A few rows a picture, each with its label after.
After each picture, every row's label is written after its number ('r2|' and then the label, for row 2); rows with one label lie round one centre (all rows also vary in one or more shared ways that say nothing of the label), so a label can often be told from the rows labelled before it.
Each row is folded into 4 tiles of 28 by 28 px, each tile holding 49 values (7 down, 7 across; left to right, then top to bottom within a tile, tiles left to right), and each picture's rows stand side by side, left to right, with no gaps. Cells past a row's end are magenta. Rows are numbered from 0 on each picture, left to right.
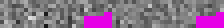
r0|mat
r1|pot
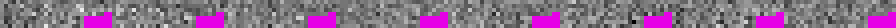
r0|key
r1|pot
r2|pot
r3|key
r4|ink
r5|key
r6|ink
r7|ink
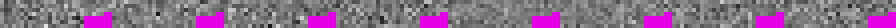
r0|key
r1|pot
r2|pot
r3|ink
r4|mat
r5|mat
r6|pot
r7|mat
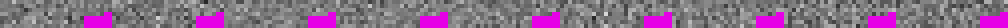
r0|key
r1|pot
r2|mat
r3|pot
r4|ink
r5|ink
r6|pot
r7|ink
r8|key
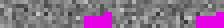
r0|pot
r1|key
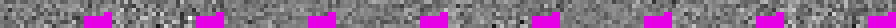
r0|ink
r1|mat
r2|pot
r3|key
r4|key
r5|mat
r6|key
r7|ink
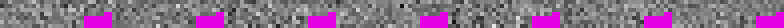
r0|key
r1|ink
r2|key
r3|mat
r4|pot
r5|mat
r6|key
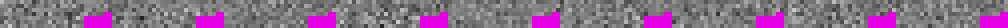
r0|ink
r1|key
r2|key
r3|mat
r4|mat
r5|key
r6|ink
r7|pot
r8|pot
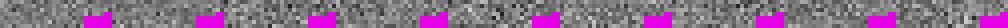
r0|pot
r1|ink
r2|pot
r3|pot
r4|mat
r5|ink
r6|key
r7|key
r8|mat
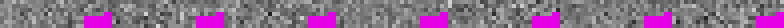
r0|mat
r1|pot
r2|pot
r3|pot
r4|ink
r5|key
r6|pot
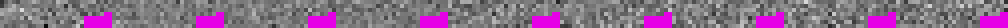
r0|mat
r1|ink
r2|mat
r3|key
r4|key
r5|pot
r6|ink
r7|mat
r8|ink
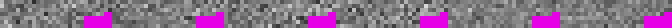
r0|ink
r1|mat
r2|mat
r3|mat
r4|pot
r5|mat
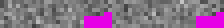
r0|pot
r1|mat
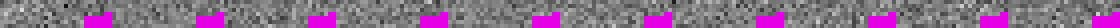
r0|mat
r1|pot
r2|ink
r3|ink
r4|key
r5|key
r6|mat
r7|key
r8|mat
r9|key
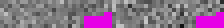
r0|ink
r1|key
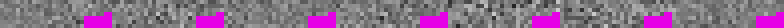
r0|mat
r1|mat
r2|ink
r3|ink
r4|mat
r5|key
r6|mat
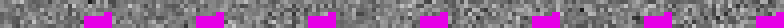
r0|key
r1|key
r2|key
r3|pot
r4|key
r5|mat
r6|ink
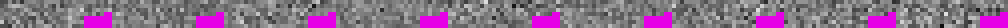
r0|pot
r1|ink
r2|ink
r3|mat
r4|mat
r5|ink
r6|mat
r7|mat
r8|mat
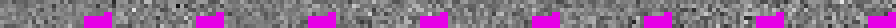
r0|pot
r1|mat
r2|mat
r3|mat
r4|pot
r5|key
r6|mat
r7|pot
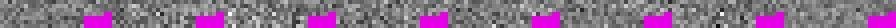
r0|mat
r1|mat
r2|ink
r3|pot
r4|ink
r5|ink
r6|key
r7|pot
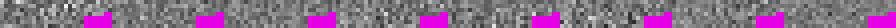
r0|key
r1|mat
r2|pot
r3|ink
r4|pot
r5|mat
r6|key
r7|pot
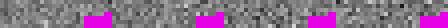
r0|key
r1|pot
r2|pot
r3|key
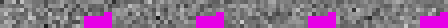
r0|mat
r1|mat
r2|ink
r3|pot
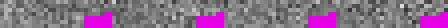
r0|pot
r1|pot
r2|ink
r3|pot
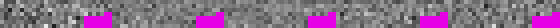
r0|ink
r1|ink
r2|ink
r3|mat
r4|pot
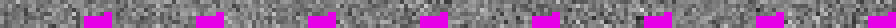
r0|pot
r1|key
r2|ink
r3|mat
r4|mat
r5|ink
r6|key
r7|ink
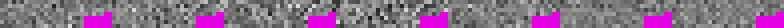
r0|pot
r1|ink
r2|mat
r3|pot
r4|mat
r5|key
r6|pot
